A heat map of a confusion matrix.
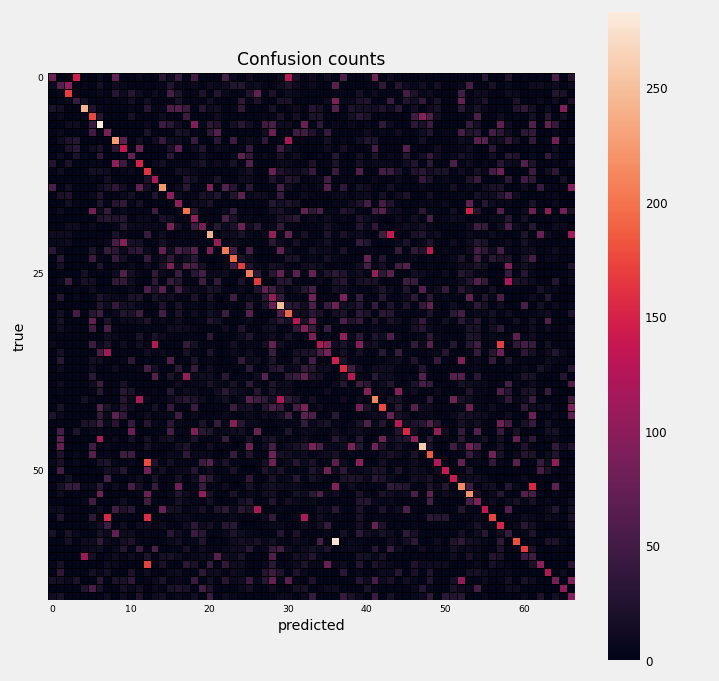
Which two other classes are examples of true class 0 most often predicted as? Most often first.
3, 30
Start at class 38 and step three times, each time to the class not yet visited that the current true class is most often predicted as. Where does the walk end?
19
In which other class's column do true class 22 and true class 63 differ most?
48
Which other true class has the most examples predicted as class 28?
20
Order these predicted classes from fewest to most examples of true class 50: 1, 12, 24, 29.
24, 29, 1, 12
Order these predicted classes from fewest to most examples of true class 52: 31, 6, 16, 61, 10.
31, 6, 10, 16, 61
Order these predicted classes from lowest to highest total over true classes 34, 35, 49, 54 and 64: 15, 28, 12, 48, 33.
15, 33, 48, 12, 28
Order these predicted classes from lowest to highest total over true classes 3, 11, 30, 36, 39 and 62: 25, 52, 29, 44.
44, 29, 25, 52
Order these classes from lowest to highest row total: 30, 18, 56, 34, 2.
18, 2, 56, 30, 34
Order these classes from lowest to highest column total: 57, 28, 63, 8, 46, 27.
27, 63, 46, 8, 57, 28
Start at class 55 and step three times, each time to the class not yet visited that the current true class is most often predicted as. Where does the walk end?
8
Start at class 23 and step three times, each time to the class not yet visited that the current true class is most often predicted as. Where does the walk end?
57
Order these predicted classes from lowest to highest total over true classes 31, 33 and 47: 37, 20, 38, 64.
64, 20, 38, 37
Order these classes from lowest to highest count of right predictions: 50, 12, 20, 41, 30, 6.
50, 12, 30, 41, 20, 6
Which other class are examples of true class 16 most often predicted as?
53
